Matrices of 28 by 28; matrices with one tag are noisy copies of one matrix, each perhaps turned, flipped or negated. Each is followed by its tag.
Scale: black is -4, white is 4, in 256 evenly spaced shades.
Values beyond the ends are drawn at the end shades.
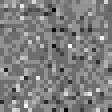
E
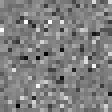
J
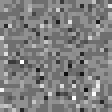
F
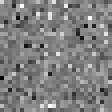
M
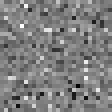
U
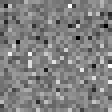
E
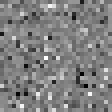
M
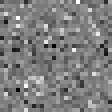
M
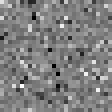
J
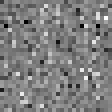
U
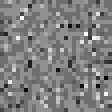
U
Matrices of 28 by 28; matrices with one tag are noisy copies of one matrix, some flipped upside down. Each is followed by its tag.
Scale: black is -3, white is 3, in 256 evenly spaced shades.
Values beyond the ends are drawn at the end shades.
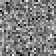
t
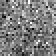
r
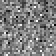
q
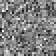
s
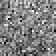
r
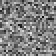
t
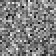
q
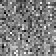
r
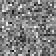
s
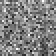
q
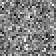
t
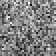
r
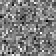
s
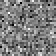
s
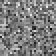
q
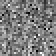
q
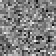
t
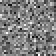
t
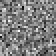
q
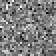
s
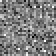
t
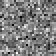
s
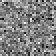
t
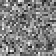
s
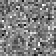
t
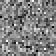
s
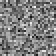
t
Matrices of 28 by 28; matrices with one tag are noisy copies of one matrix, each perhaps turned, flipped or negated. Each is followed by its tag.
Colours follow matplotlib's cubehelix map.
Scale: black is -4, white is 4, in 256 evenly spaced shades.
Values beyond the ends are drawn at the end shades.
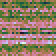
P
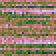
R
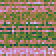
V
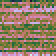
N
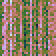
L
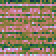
N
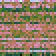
N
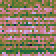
L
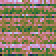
N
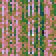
P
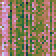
V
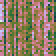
N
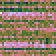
R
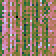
L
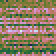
L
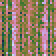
R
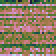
N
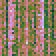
R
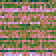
N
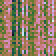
P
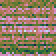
L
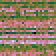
P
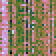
V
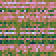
P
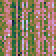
P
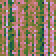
R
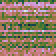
L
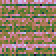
N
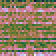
N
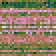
V
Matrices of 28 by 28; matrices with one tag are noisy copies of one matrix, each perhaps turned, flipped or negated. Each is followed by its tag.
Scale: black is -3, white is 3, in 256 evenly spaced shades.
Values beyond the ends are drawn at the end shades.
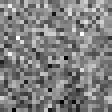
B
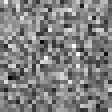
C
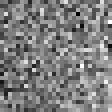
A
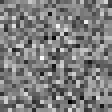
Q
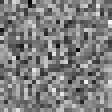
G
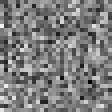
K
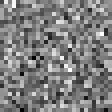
C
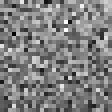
A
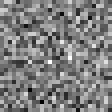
Q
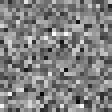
C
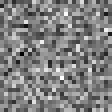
G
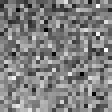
A
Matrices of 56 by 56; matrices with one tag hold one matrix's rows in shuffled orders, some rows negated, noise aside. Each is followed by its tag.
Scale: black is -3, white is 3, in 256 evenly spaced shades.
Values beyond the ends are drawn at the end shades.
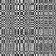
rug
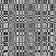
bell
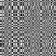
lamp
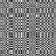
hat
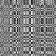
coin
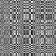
coin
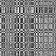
rug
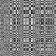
coin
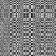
coin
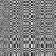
coin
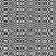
bell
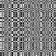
lamp
